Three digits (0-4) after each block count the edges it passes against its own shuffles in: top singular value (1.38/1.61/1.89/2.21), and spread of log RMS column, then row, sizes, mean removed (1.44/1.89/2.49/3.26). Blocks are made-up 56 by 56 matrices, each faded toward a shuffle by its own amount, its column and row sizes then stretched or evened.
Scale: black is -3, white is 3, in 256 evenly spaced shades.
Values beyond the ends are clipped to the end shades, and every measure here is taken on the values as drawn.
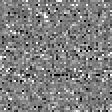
1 0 3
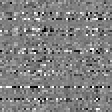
1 1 4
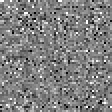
0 1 2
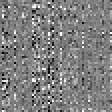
1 4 1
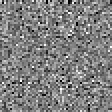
1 1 1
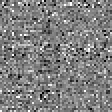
1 0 2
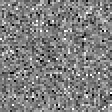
0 1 1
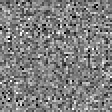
0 1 1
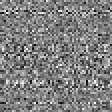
4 0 3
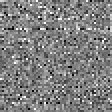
1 0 2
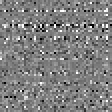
3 2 4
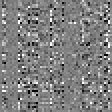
4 4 2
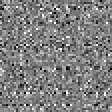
3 1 2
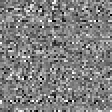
0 1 3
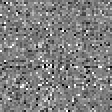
1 1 2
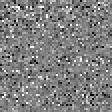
0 0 2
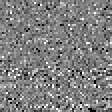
2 0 2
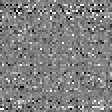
2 1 3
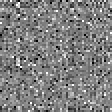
3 0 0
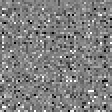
2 1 2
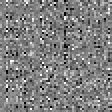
2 3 1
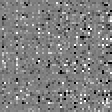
0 3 2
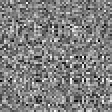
4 0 2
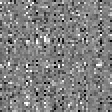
2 3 1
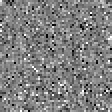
0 1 0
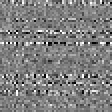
4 1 4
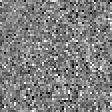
0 1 0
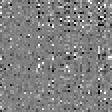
2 3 2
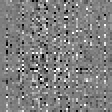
3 4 1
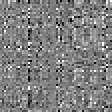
4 3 2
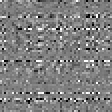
4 2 4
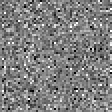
1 2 1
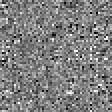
1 2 1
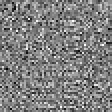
3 0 1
